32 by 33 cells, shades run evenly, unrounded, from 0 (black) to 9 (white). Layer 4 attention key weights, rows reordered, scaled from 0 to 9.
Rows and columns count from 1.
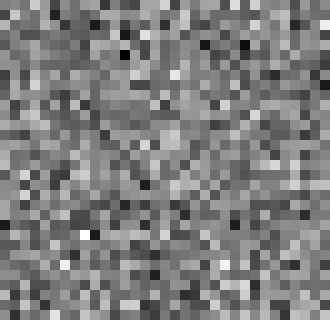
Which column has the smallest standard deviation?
32
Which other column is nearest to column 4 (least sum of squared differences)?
20
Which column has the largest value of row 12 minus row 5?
21
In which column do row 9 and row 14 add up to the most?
24
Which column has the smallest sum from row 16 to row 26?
15
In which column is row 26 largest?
29
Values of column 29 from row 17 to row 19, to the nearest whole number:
5 4 6
